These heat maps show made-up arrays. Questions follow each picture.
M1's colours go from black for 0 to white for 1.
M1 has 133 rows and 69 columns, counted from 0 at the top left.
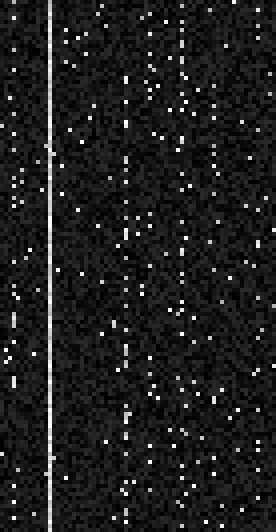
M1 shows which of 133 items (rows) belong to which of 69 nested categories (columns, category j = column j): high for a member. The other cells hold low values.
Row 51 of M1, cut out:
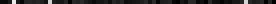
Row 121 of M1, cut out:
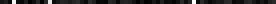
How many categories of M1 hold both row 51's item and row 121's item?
2
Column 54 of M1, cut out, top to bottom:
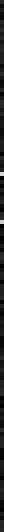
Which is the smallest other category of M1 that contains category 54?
45
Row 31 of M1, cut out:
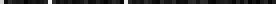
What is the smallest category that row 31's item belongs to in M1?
0
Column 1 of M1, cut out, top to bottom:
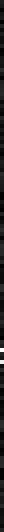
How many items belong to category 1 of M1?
2
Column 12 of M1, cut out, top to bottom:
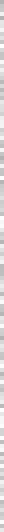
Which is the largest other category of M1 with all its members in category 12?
31
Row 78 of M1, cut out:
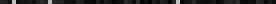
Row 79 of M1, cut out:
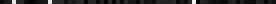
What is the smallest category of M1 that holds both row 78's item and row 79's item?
3
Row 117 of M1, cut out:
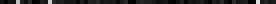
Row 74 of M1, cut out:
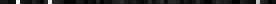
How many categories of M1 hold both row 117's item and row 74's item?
3
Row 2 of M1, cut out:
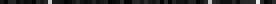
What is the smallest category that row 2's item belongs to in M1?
52
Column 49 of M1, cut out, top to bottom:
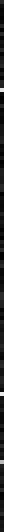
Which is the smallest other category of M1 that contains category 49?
37
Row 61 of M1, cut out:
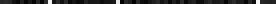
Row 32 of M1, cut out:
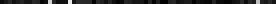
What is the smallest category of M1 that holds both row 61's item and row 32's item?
64
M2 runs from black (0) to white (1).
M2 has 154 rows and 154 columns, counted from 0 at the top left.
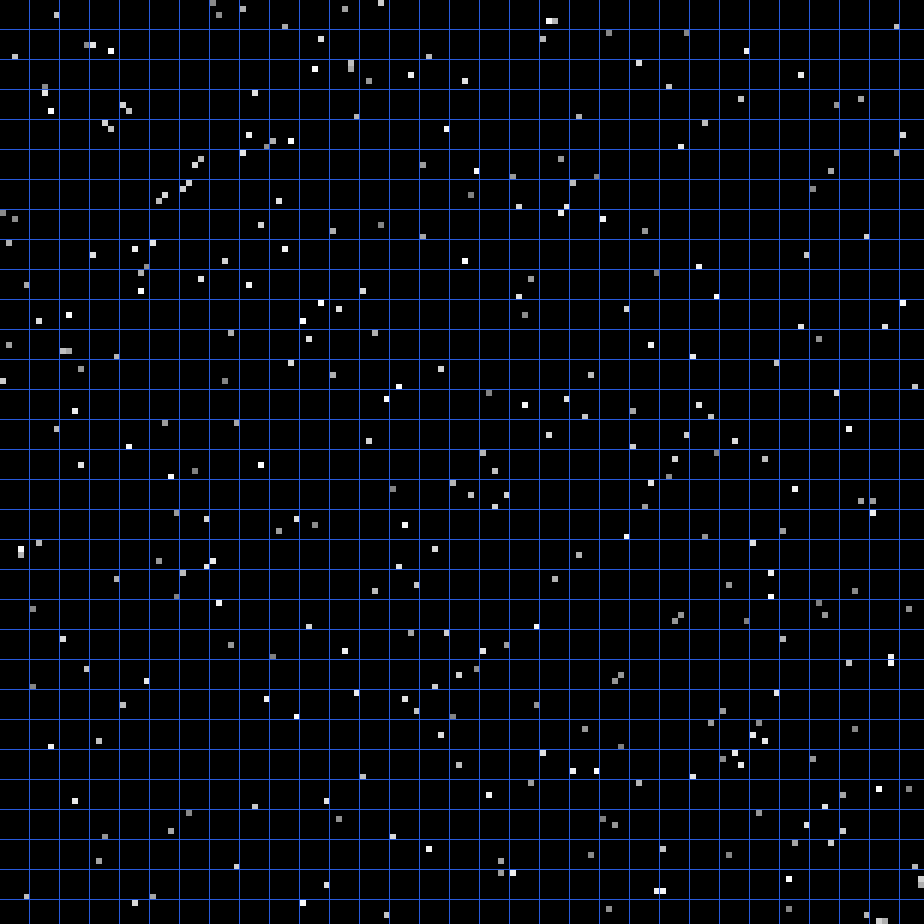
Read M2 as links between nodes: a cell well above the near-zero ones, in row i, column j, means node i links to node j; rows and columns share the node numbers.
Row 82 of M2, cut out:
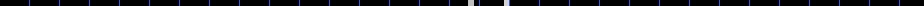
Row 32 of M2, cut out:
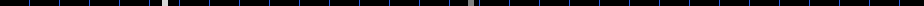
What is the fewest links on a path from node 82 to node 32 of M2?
2
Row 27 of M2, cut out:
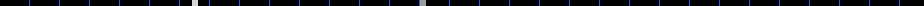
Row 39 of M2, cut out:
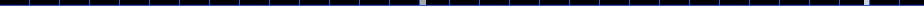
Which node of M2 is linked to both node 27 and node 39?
node 70
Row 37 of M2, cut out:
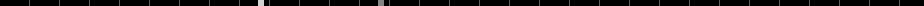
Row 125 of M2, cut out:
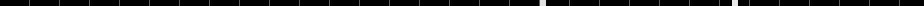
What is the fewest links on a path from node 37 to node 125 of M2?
7
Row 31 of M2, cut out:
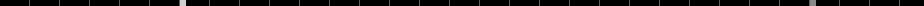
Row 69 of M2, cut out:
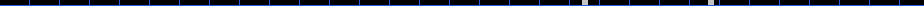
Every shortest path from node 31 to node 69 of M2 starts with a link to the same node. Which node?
node 135
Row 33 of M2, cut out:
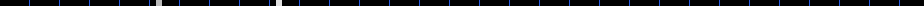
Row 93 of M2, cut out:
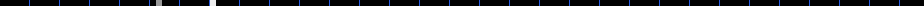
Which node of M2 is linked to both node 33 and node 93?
node 26
